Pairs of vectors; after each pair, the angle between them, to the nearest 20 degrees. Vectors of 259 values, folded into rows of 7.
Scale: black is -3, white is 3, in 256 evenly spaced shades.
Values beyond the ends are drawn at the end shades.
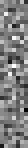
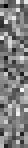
120 degrees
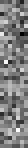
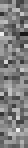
20 degrees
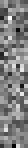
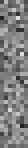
80 degrees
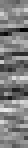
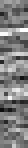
160 degrees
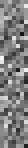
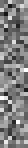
60 degrees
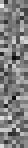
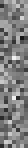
140 degrees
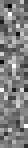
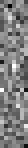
40 degrees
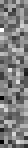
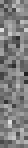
60 degrees
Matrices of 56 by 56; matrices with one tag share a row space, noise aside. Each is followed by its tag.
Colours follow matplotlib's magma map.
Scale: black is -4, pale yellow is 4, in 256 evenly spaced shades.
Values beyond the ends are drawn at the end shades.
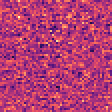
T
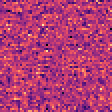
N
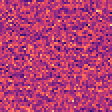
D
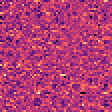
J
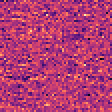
N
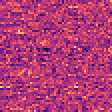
N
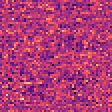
D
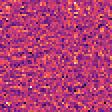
N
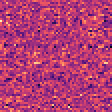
J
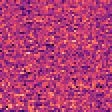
D
